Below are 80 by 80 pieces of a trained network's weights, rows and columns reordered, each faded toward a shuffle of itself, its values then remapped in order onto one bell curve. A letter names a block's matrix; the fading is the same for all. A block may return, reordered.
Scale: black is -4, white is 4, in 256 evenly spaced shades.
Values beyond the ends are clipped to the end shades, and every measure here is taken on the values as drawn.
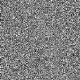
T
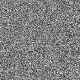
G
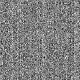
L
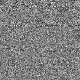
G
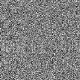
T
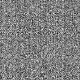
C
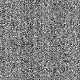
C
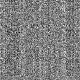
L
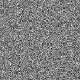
T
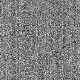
C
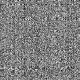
L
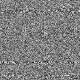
G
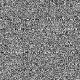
G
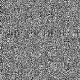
T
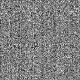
L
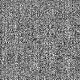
C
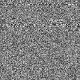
G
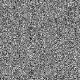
T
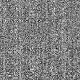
C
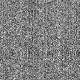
L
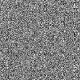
T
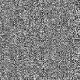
T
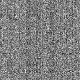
C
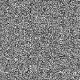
T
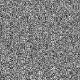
T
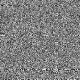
G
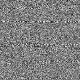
G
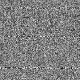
G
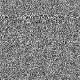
G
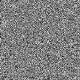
T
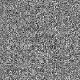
T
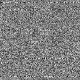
G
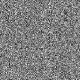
T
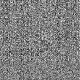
L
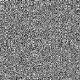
T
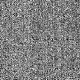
C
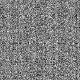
L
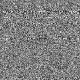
G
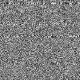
G
